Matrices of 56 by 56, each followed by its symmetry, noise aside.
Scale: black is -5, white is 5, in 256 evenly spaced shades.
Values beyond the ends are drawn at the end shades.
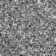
symmetric across the other diagonal.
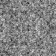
mirrored top to bottom.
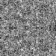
mirrored top to bottom.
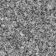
symmetric across the other diagonal.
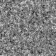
no symmetry.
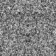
mirrored left to right.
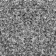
mirrored left to right.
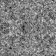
mirrored top to bottom.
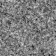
symmetric across the other diagonal.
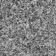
no symmetry.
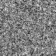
no symmetry.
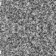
mirrored top to bottom.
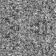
mirrored top to bottom.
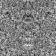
mirrored left to right.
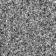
no symmetry.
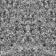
mirrored left to right.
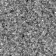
no symmetry.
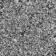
symmetric across the other diagonal.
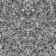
mirrored left to right.
